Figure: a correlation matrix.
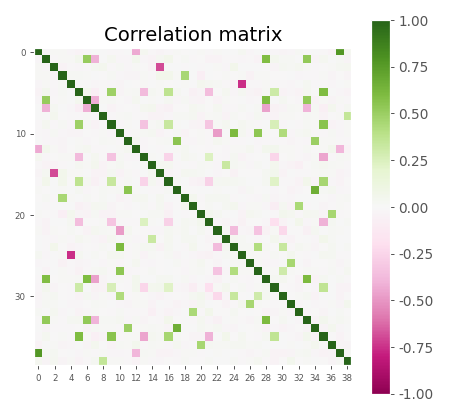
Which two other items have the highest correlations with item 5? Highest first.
35, 9
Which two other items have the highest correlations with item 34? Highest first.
17, 11
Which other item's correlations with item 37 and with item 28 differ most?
0
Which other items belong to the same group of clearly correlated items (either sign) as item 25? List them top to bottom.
4
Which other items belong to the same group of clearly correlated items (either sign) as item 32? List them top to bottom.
19
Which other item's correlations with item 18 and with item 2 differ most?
15
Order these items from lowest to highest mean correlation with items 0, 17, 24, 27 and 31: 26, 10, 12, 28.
12, 28, 26, 10
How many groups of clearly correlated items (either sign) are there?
13
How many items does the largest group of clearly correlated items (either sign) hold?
7
